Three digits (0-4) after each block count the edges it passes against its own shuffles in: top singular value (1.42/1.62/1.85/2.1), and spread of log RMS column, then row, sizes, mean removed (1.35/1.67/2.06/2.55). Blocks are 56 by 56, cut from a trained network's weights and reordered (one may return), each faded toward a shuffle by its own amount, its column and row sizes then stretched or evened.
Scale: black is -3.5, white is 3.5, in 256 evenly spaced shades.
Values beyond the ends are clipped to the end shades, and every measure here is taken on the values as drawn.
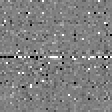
3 1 3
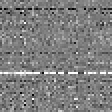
4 2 3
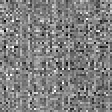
2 2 3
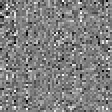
1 4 2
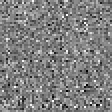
0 2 3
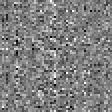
2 4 2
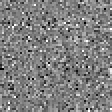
0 1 2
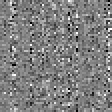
1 4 1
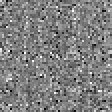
0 2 1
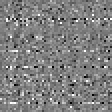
1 2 4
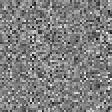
3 2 1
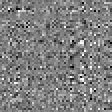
3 3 4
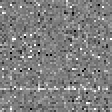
0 2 2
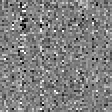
0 4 2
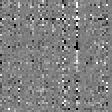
3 4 3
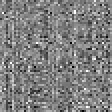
2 1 3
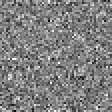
0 0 2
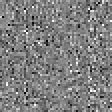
1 3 0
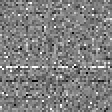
2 0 1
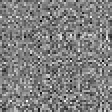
3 2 2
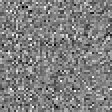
2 1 3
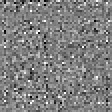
1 3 3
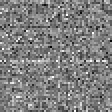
1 0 0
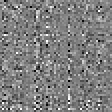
3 4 3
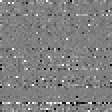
3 1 4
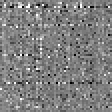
1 1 3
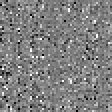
0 3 0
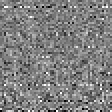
3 0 4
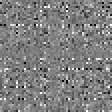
2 4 4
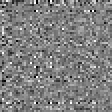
3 3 4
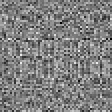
4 0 2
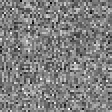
3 0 0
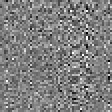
3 4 0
